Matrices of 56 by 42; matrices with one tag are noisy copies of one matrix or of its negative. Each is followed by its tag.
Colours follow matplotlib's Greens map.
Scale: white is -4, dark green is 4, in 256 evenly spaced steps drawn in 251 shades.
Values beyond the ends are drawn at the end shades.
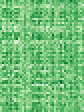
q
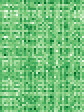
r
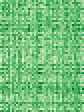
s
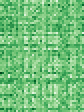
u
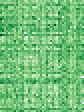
u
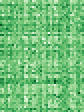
u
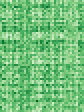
q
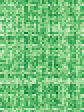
u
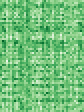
q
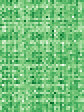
q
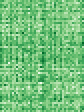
s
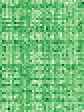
q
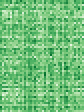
r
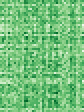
u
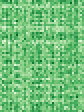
q
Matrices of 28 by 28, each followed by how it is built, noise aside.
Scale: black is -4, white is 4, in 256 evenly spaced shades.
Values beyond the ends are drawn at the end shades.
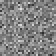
repeating rows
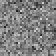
noise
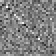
diagonal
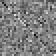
diagonal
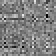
low rank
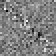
banded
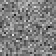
noise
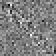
banded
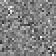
banded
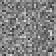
repeating rows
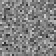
repeating rows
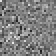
lower triangular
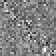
banded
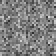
repeating rows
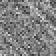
Toeplitz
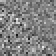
lower triangular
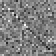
diagonal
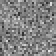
noise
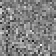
lower triangular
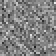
Toeplitz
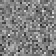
noise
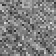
Toeplitz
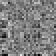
low rank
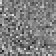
lower triangular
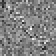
banded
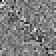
banded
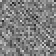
Toeplitz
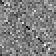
diagonal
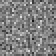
repeating rows
